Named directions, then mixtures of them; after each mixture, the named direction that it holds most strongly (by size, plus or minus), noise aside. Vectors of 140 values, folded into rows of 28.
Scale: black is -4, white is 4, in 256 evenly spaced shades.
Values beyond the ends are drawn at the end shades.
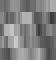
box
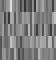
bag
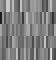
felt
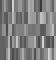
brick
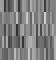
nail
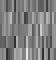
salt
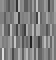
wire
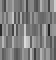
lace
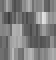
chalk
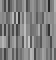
lace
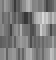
chalk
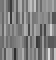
bag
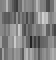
chalk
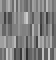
salt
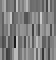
salt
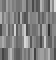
lace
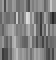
box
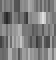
chalk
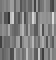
bag
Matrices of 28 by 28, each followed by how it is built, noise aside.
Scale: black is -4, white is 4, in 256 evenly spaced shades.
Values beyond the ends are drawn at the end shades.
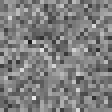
noise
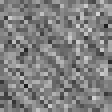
Toeplitz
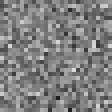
noise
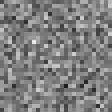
noise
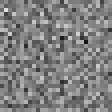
repeating rows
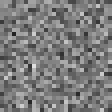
repeating rows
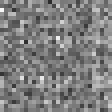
blocks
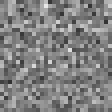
repeating columns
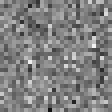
uneven columns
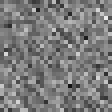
Toeplitz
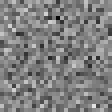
noise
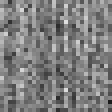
blocks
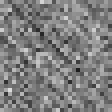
Toeplitz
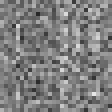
blocks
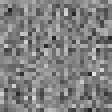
blocks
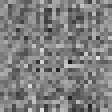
blocks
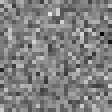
noise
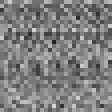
repeating columns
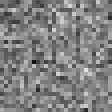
blocks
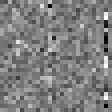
uneven columns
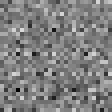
uneven rows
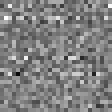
uneven rows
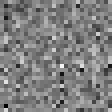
uneven columns
